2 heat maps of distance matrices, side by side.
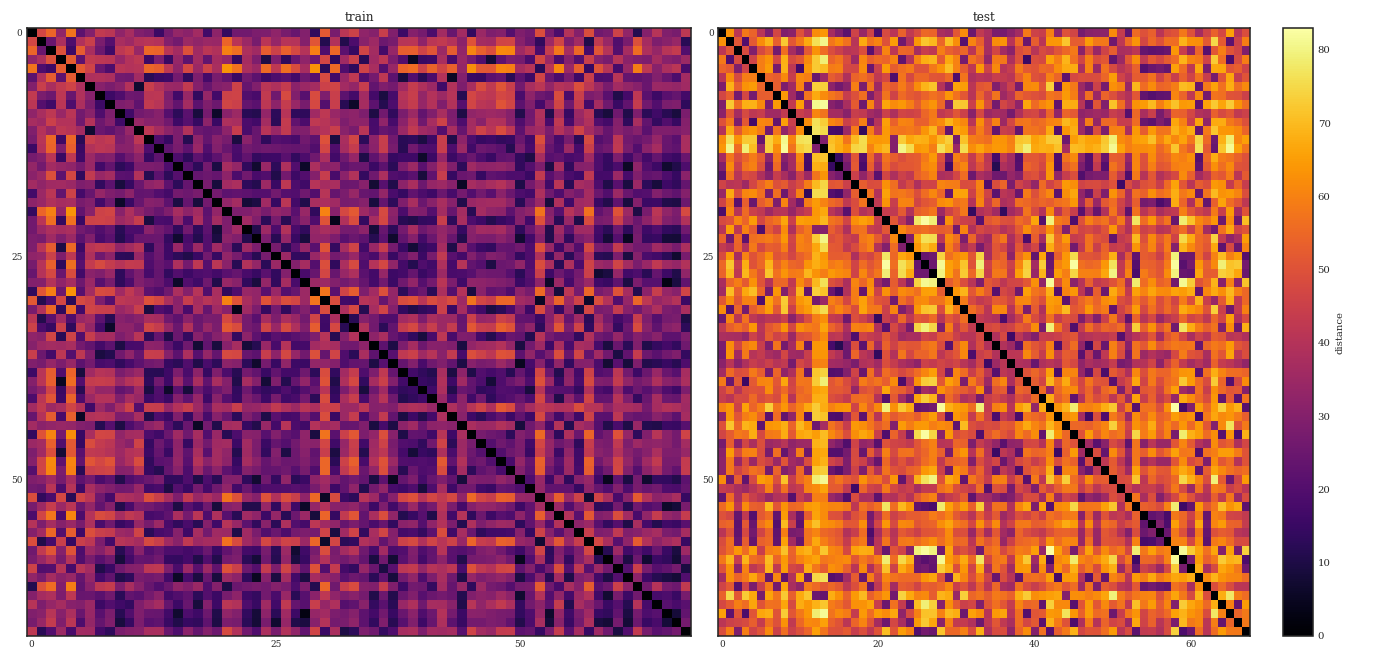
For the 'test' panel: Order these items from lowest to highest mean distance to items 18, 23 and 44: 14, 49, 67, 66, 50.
14, 49, 66, 50, 67
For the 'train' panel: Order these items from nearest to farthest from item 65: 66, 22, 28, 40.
28, 66, 22, 40
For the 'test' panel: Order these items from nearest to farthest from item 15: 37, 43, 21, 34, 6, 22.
43, 6, 37, 34, 22, 21
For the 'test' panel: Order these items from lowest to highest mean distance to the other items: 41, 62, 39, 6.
62, 41, 6, 39
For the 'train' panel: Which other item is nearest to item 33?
8
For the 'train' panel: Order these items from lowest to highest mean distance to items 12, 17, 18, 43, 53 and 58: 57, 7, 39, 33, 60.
39, 7, 60, 33, 57
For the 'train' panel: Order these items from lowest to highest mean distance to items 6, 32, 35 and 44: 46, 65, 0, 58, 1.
65, 58, 1, 0, 46
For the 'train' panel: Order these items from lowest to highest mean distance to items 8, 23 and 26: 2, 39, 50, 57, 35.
50, 35, 39, 57, 2
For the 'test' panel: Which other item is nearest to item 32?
20
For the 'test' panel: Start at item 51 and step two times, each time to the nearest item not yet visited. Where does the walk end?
34
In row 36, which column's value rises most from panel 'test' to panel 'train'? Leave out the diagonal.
20
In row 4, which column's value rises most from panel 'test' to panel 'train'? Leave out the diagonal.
54
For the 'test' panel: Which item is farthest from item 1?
13
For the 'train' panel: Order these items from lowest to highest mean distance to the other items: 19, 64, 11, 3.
19, 64, 3, 11
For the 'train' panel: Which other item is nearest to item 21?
31
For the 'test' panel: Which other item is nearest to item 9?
52
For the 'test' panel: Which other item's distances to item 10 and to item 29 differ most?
4
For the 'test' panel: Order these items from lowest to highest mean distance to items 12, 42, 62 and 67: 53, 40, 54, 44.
53, 40, 54, 44
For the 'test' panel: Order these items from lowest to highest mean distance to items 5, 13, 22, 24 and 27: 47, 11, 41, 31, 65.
41, 47, 31, 11, 65
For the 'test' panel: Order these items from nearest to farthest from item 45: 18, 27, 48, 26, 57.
48, 57, 18, 27, 26
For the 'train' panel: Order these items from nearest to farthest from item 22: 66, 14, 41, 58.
66, 58, 14, 41
